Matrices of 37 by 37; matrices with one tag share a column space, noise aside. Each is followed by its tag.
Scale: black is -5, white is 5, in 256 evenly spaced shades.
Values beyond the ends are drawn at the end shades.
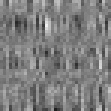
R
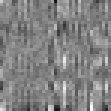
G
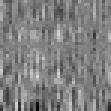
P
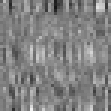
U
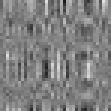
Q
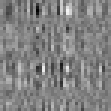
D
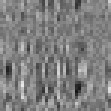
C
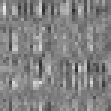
D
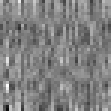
G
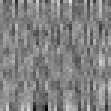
G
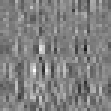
C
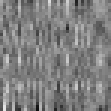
G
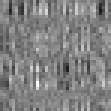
D
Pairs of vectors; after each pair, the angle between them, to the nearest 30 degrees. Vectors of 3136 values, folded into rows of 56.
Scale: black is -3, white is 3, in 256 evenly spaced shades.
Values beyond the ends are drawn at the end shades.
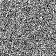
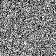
150 degrees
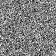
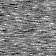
90 degrees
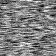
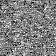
60 degrees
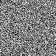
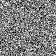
60 degrees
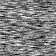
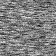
30 degrees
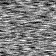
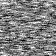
150 degrees
